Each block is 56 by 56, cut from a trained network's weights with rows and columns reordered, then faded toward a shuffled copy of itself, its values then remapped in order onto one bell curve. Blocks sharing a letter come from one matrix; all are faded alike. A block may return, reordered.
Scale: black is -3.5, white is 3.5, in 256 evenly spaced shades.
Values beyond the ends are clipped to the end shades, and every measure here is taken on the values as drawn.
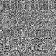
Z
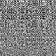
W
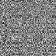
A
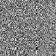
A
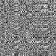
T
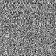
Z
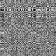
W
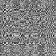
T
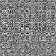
W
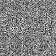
Z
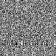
Z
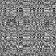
W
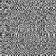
T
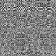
T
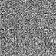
Z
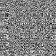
A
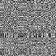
T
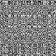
T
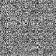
A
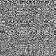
T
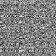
A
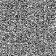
Z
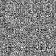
Z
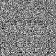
Z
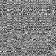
T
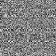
A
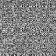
A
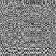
T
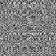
T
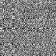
A
